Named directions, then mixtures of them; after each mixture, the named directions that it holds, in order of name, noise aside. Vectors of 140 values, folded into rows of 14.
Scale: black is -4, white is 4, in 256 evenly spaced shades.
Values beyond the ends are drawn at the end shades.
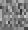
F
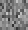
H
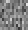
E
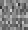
E, F.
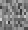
F.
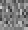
F.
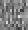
E, F, H.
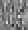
E, F, H.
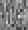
E, F, H.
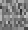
F.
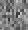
H.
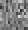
F, H.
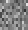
E, H.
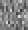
E, F, H.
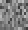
E, F.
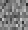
E, F, H.
